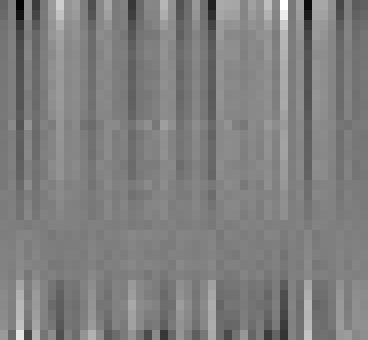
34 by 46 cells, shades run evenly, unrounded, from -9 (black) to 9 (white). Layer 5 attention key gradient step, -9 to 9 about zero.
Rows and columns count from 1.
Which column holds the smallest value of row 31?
36
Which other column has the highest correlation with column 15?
2
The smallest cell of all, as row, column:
1, 3
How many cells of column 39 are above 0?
11
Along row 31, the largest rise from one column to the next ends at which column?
39
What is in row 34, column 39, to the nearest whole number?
5
